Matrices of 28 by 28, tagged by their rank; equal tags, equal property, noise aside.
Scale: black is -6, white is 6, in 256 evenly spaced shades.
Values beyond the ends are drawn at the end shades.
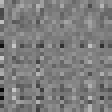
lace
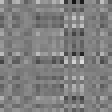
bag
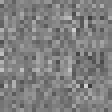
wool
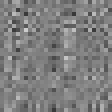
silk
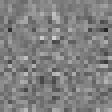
silk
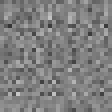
wool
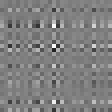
bag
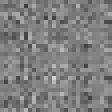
wool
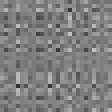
lace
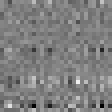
lace
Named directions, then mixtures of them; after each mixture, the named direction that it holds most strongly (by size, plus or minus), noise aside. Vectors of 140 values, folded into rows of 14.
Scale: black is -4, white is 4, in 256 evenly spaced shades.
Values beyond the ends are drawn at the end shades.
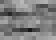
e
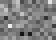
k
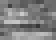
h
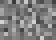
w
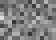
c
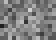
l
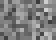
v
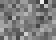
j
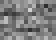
e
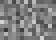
w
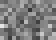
l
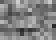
e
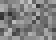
c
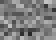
c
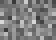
w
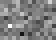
k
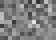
c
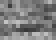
h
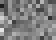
c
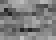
e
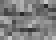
e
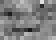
e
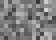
v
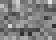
k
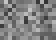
l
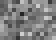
k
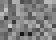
k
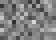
c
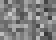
v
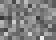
w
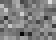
k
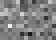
k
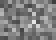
w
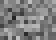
l
